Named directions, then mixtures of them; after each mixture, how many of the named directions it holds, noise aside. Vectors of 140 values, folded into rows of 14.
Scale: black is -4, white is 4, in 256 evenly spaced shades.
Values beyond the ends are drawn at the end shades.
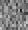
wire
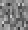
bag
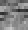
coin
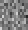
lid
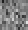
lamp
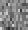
three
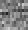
two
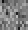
one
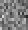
one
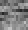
one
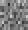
three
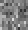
four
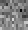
four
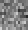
two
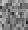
four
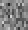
one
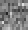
three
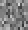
one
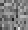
three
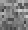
two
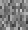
two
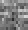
three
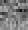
two
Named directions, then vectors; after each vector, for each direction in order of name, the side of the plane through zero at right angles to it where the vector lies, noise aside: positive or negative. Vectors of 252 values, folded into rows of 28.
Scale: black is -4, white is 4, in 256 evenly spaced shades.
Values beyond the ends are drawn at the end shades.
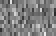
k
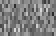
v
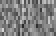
negative, negative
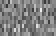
positive, positive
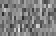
positive, positive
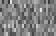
positive, positive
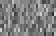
negative, positive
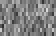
negative, positive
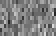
positive, negative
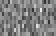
positive, positive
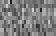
negative, negative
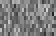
negative, positive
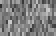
negative, positive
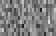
negative, negative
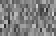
positive, negative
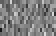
positive, negative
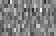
positive, positive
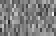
positive, negative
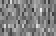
positive, positive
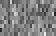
positive, negative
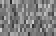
negative, positive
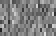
positive, negative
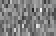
positive, positive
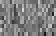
negative, positive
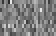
positive, positive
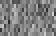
positive, negative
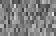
positive, negative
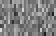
negative, positive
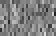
positive, negative
